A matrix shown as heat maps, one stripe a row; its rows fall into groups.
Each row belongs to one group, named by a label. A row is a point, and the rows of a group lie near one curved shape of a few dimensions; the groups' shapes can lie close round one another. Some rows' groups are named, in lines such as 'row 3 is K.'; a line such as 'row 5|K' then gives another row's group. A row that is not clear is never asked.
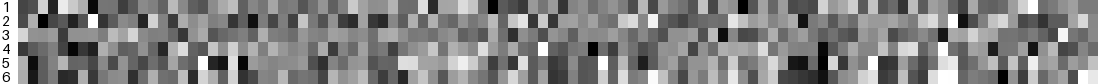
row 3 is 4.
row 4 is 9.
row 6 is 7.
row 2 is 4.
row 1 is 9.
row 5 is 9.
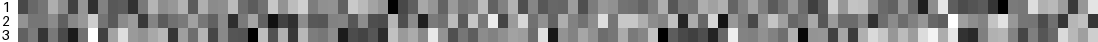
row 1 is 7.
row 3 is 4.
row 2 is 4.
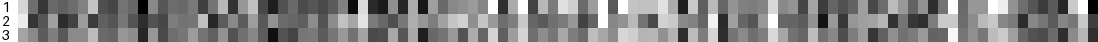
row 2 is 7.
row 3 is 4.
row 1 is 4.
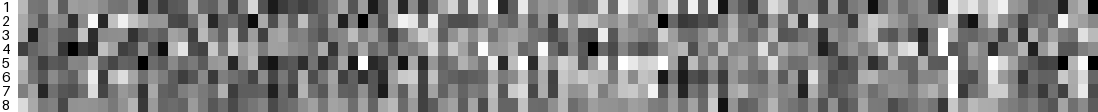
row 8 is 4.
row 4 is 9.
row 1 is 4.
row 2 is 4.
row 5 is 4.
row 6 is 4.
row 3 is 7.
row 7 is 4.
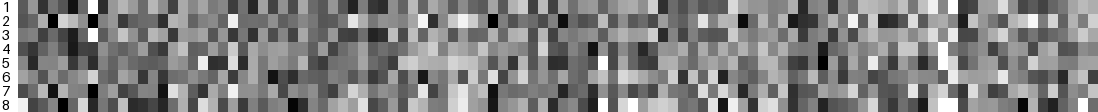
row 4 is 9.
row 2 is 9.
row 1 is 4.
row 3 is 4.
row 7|9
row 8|7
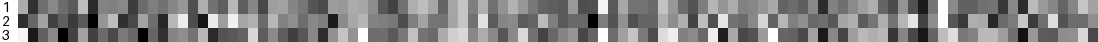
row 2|9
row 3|7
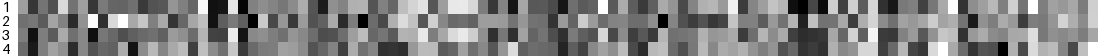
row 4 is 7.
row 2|4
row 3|9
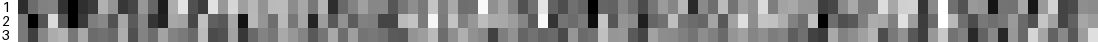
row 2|9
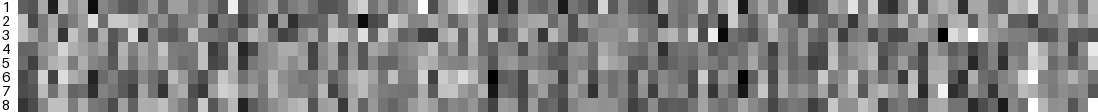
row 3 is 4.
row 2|4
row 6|9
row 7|9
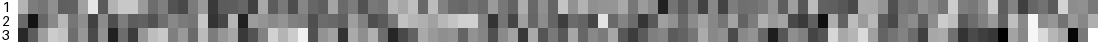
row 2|9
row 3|7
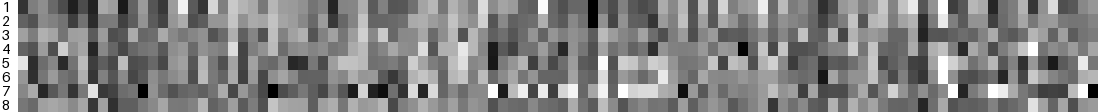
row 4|9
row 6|7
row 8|7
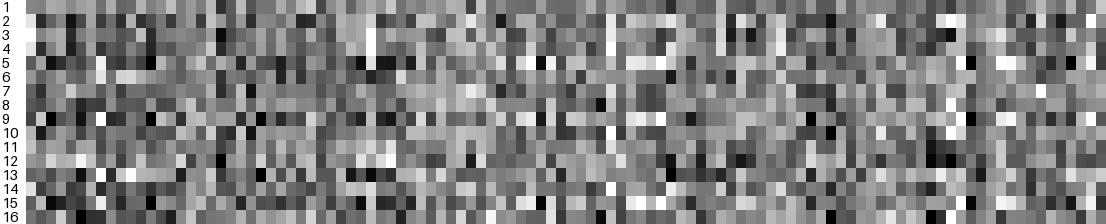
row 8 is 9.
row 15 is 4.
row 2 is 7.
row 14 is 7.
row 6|4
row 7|9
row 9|4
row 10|9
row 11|7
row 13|4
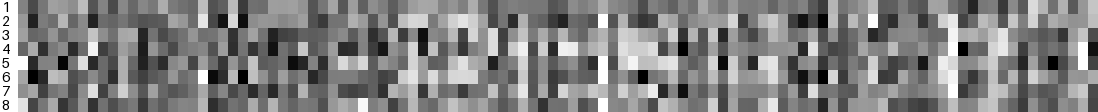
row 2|9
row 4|4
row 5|7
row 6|9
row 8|7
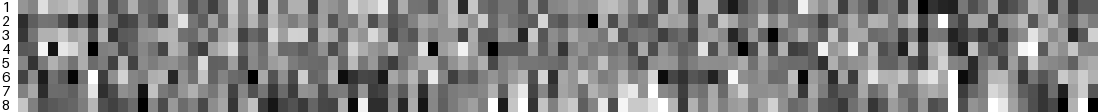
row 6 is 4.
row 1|7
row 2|9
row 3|7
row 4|9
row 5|7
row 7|4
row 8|4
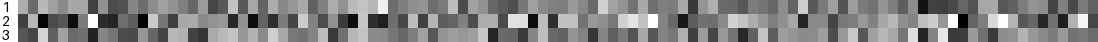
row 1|7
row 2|4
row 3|9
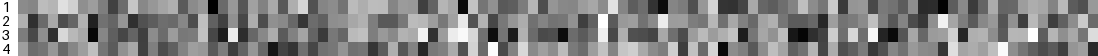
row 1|7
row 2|7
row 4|4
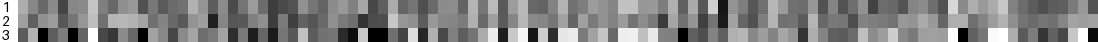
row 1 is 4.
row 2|4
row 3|4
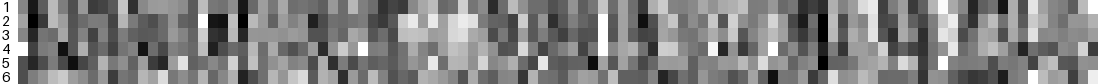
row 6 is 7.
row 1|7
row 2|9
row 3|9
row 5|9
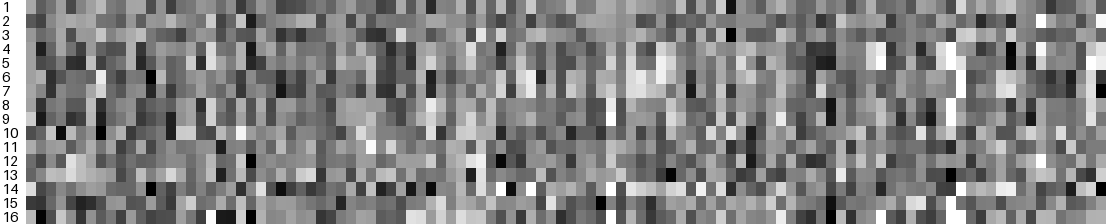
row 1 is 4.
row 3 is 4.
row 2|7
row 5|7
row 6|4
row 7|4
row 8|7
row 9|7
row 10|9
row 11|7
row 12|9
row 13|7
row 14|4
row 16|9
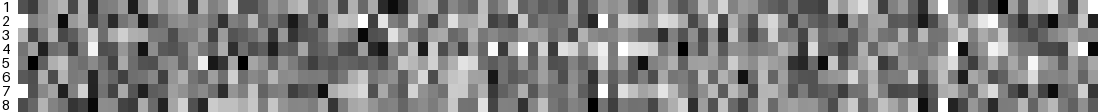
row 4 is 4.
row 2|7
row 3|4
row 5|9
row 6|9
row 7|7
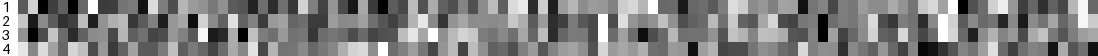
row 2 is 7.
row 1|4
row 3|9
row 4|7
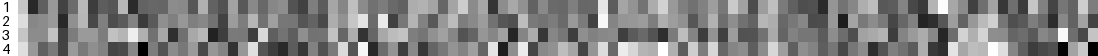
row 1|7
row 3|4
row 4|4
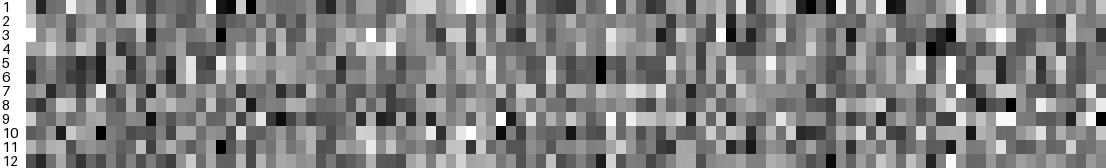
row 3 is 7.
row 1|9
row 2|4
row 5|9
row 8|7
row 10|9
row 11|7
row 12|9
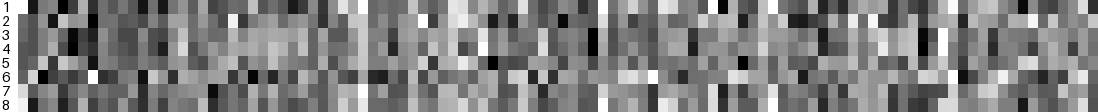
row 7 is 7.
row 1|7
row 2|9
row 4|9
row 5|9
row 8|7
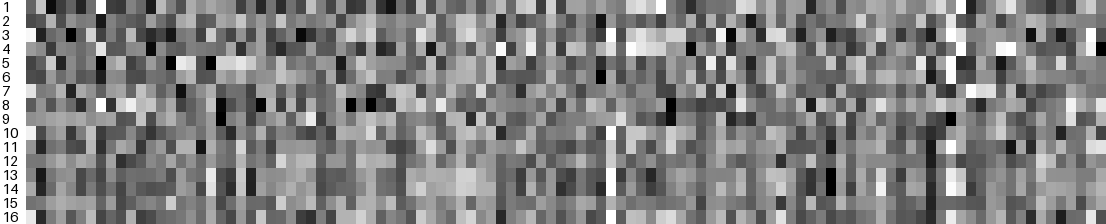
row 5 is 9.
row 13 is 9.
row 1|4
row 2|9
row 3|7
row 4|4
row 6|9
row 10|7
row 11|7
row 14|9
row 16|7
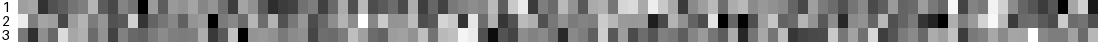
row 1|4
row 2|7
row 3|9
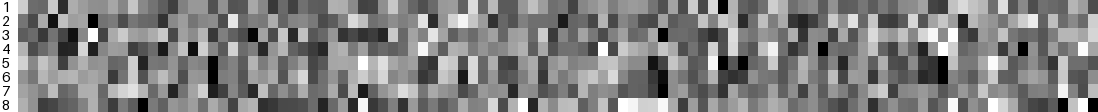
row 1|4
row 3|4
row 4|7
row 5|7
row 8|4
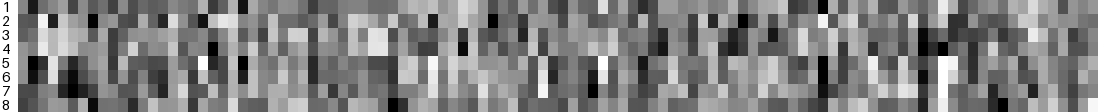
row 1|9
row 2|9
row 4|7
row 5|9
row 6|9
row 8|7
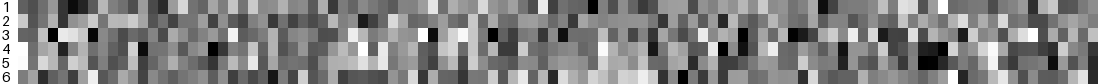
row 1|9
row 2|4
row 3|9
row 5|7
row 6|4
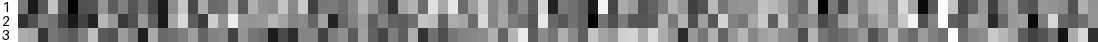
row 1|9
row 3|4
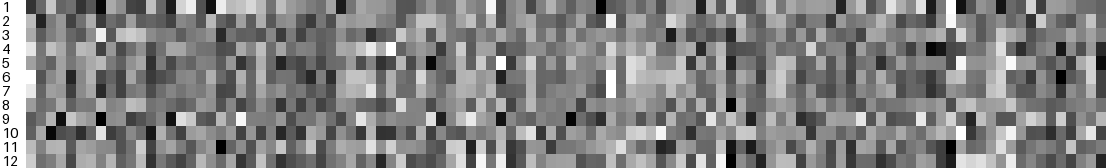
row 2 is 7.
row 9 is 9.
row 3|4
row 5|4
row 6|7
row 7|7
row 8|4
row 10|4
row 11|7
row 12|4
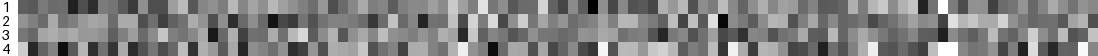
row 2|4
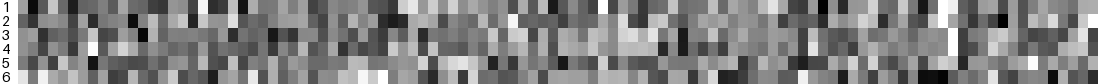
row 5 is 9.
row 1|9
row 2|7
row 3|4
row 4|4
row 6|7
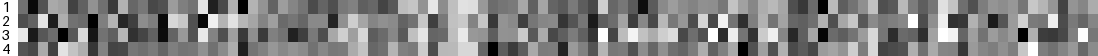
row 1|9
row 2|9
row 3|7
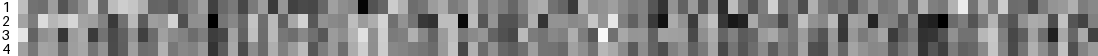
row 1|4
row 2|7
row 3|7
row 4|7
